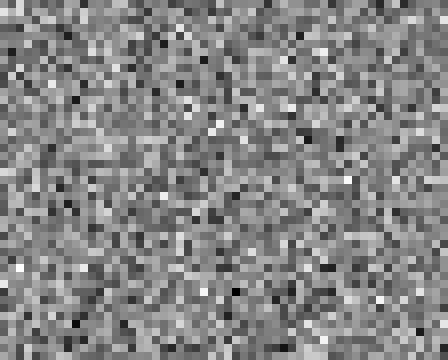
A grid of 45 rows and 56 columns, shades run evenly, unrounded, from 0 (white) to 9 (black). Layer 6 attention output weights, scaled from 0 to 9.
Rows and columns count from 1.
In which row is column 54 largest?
24
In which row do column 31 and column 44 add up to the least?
23
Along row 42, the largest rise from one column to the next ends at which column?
53
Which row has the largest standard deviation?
34
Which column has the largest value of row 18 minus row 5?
39
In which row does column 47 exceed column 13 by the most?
13
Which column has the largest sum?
17
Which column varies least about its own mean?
54
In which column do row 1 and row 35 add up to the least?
3
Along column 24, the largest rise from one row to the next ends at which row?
14
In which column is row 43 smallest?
41
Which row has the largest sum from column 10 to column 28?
21
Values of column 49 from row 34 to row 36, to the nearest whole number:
7 3 6
